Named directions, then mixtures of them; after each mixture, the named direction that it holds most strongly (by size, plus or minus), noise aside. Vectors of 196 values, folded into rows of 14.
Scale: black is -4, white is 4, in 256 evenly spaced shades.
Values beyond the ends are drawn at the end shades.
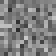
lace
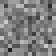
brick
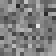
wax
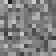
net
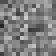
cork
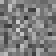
lace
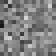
cork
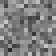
brick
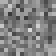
wax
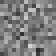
cork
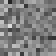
net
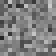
net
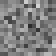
wax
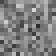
brick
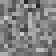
wax
